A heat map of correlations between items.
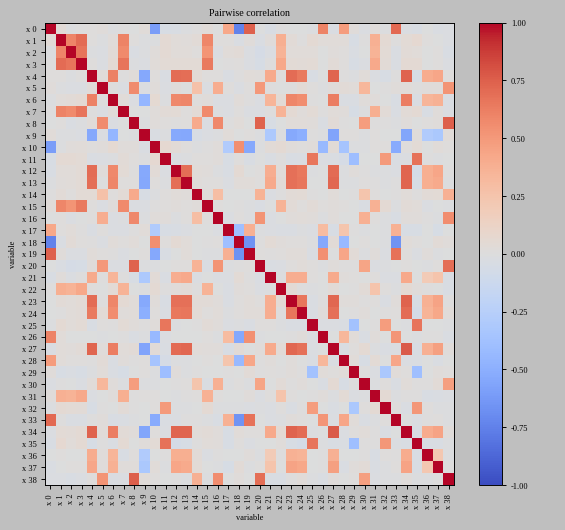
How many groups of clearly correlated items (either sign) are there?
5
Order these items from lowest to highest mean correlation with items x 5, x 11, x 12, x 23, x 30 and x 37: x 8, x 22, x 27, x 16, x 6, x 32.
x 22, x 32, x 16, x 8, x 6, x 27
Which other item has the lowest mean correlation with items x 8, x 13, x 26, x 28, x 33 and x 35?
x 18
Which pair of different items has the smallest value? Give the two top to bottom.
x 0, x 18
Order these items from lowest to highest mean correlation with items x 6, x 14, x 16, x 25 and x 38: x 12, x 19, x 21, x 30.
x 19, x 21, x 12, x 30
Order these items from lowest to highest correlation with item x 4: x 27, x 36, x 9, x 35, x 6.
x 9, x 35, x 36, x 6, x 27
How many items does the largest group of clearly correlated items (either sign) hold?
12
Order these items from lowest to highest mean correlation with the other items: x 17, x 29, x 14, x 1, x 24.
x 29, x 17, x 14, x 1, x 24
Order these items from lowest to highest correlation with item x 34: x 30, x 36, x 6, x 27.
x 30, x 36, x 6, x 27
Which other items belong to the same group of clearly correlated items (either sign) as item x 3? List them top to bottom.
x 1, x 2, x 7, x 15, x 22, x 31
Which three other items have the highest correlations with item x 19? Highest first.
x 0, x 33, x 26
